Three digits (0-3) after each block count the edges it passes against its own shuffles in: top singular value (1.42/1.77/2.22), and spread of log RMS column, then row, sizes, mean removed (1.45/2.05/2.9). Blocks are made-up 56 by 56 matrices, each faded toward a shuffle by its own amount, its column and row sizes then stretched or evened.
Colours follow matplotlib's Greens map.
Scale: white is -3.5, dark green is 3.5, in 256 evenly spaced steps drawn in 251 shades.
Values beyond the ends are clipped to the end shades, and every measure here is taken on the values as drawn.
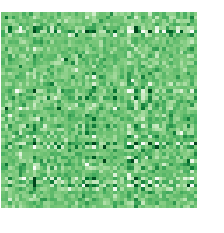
3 2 2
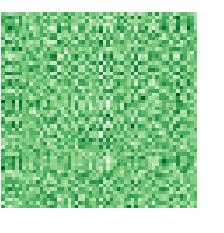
3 2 1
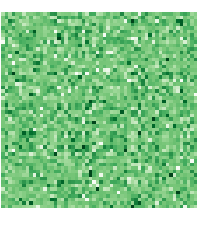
2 0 0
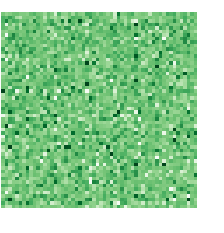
0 1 0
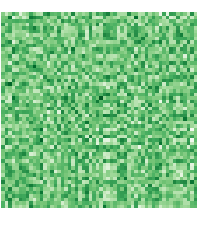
3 1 1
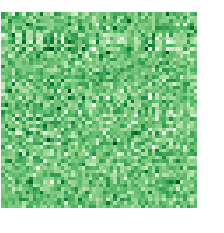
2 0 1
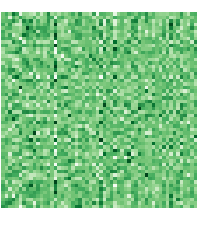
3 2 0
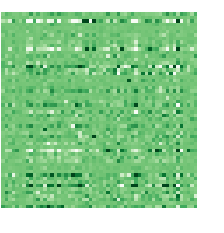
3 2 3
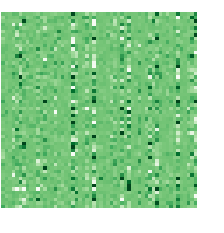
1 3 0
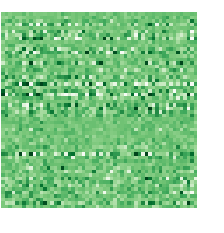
2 0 3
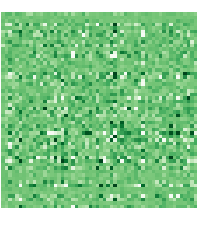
1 2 3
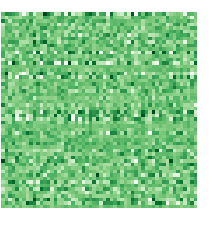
0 0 3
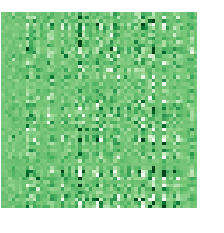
3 3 2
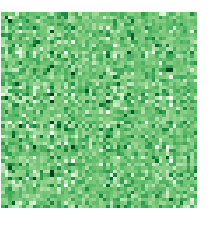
2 2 1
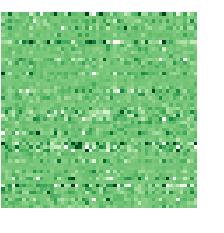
0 0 3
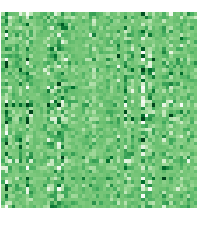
0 3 1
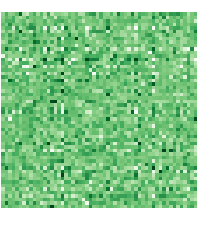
2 1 2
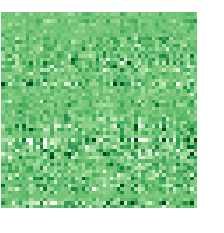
1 1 3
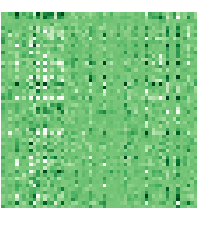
3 3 2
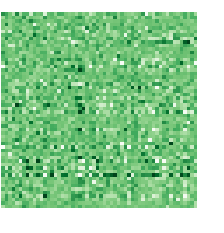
2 0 2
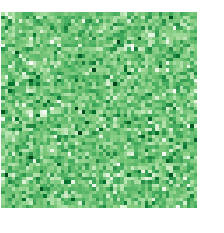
1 0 0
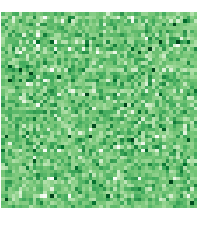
0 0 1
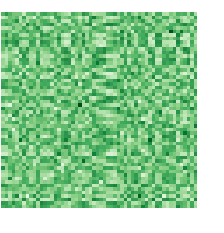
3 0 1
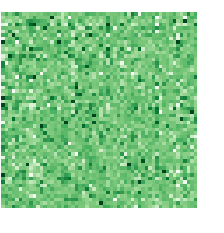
1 1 0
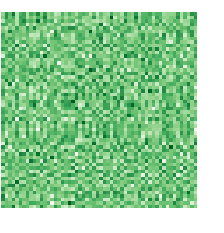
3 0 0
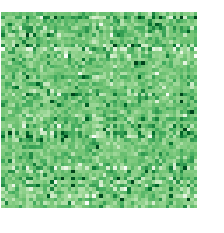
2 0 2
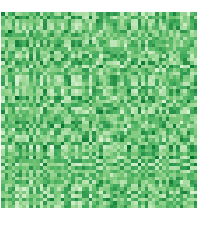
3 1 2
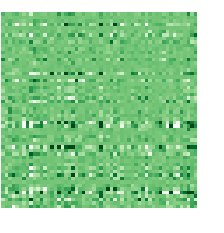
3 2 3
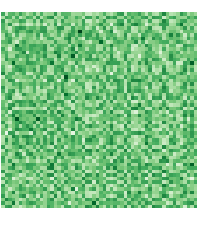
3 1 0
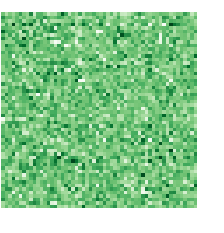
0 1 1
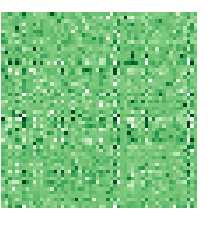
3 2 2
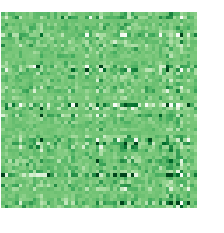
2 2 3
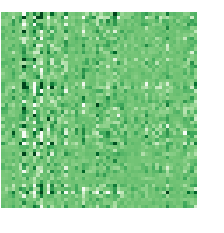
2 3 2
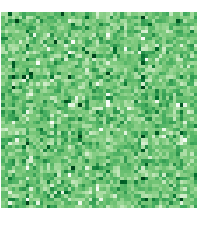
1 1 0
